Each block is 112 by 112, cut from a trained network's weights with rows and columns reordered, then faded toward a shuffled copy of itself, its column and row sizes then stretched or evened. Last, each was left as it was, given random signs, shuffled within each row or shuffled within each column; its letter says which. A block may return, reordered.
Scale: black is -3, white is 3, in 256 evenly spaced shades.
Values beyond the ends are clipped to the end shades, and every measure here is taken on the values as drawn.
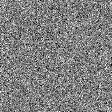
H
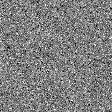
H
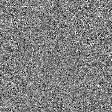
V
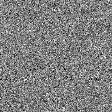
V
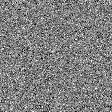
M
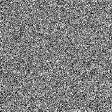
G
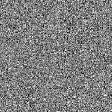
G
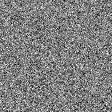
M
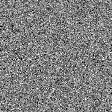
M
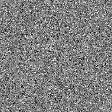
V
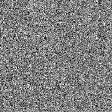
G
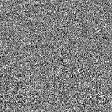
G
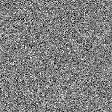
G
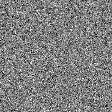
H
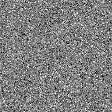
H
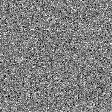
M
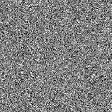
G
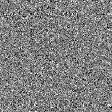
G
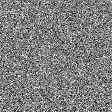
M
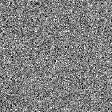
G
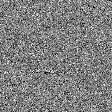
M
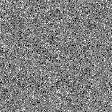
G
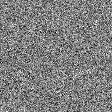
M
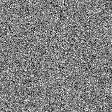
H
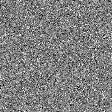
H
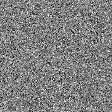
H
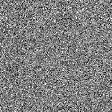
G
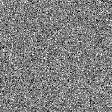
G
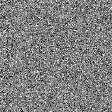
G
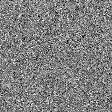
M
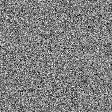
M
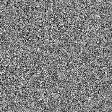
V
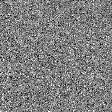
V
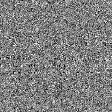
G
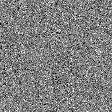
H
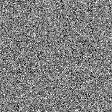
V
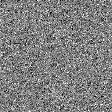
M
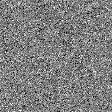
V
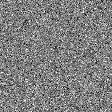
M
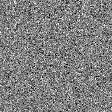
H
